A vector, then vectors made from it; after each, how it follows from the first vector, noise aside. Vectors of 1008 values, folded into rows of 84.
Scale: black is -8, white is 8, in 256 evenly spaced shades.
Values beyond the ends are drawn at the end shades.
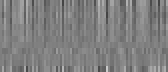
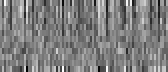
scaled up.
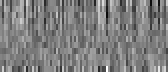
scaled up.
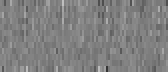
negated, partly zeroed.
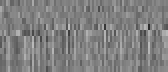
wrapped around, negated.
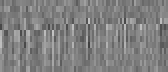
wrapped around, negated.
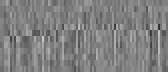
wrapped around, negated.
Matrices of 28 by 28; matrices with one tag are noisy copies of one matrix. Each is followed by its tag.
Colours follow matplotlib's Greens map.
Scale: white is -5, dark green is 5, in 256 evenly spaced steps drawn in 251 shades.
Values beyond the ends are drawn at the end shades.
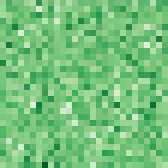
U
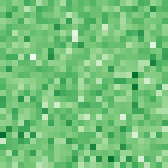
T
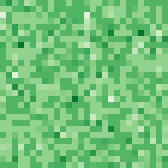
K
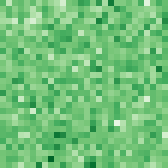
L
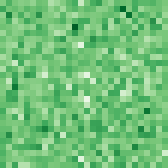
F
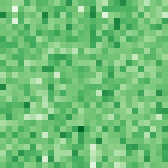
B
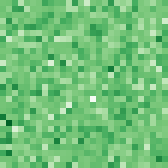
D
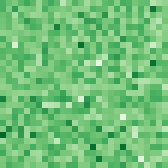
T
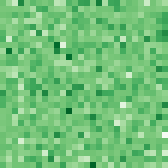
L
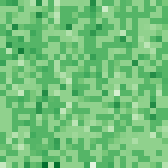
U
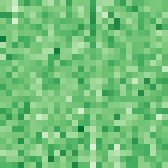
B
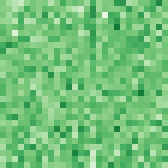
B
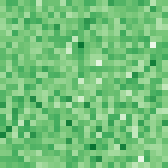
T
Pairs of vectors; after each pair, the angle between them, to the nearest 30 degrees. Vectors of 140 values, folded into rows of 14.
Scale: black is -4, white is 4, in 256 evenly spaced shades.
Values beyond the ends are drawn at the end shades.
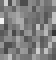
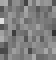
60 degrees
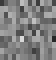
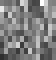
60 degrees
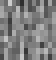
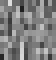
30 degrees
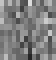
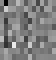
90 degrees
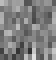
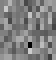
90 degrees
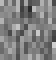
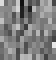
30 degrees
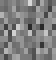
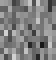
60 degrees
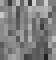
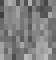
150 degrees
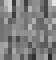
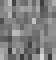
60 degrees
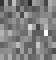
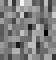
150 degrees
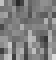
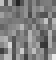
30 degrees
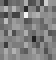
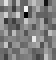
150 degrees
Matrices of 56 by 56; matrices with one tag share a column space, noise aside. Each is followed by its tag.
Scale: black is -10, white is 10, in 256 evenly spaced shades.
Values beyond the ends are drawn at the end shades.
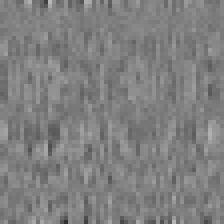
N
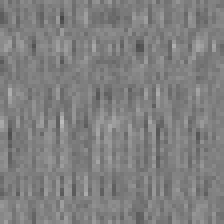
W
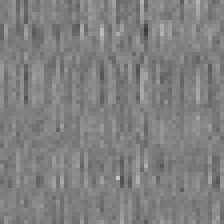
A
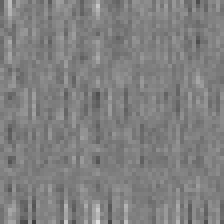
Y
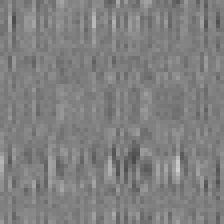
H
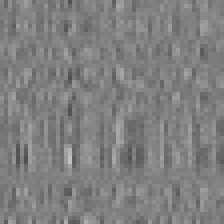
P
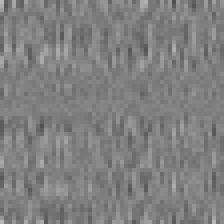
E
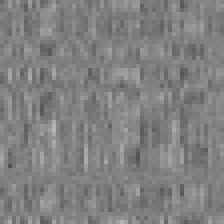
P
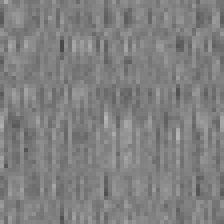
W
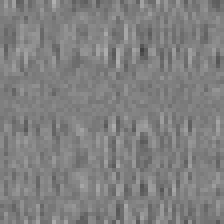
E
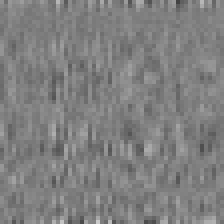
N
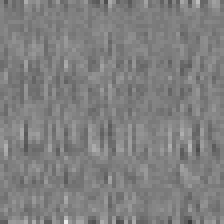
N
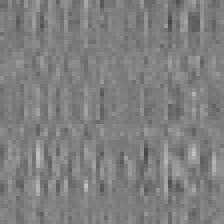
H
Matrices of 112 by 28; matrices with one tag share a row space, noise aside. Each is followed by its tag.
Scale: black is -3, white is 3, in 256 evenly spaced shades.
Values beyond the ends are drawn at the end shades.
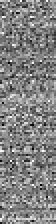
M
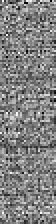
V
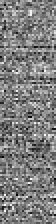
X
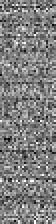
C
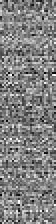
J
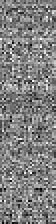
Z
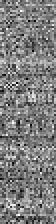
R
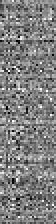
R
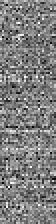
V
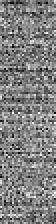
J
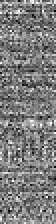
J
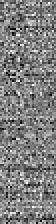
R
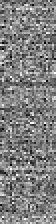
M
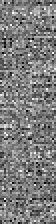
X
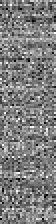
J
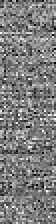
X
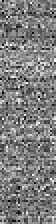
V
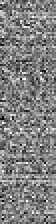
M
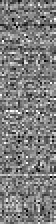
V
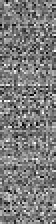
C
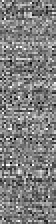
Z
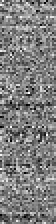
M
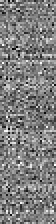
R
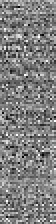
V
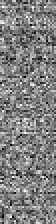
M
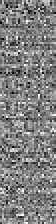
V
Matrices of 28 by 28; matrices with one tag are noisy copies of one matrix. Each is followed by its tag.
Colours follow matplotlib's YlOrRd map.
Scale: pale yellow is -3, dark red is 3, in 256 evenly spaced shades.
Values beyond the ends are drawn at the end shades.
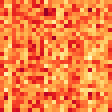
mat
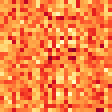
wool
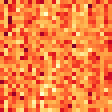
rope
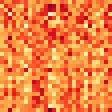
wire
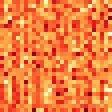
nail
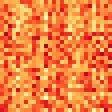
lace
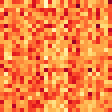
mat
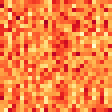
nail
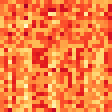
wire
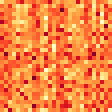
lace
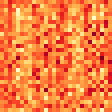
lace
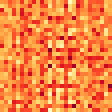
wool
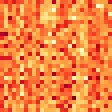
rope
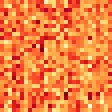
mat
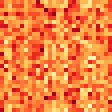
mat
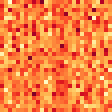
nail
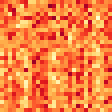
wire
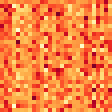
lace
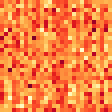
nail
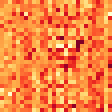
wool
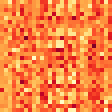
wool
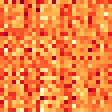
rope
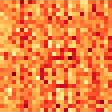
wool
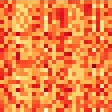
lace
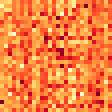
wool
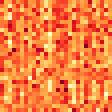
nail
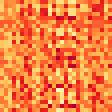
wool
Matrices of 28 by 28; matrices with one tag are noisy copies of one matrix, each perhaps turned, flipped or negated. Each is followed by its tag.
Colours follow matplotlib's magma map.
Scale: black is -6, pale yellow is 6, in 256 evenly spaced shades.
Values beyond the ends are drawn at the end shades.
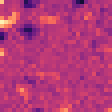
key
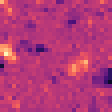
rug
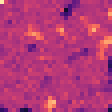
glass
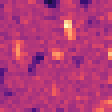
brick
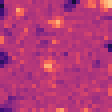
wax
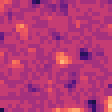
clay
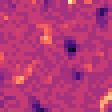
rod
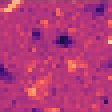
rod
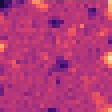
wax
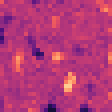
brick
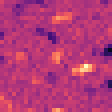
brick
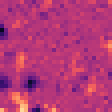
key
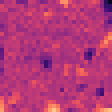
wax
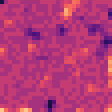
glass
